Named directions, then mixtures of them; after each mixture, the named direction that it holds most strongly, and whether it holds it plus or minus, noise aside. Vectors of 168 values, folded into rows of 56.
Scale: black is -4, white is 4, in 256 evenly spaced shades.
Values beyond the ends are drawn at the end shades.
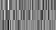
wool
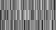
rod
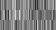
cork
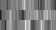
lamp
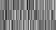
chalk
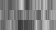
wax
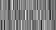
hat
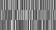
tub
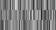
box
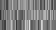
lamp, plus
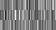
chalk, plus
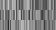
wool, plus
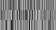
tub, minus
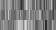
wax, minus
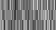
box, minus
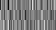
wool, minus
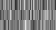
box, minus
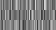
box, plus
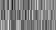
wool, minus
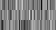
box, plus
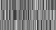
cork, minus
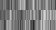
lamp, plus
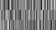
wool, minus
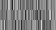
hat, minus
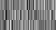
chalk, plus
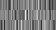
hat, plus
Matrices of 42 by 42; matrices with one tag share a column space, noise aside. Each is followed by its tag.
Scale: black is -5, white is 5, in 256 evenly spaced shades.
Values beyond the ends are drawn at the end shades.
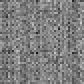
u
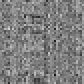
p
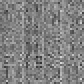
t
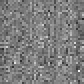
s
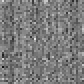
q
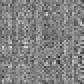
s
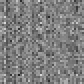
p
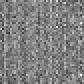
p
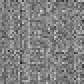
u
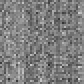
t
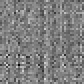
t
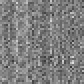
s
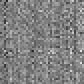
u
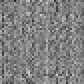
p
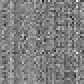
u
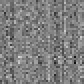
s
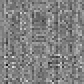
t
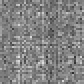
s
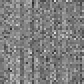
u
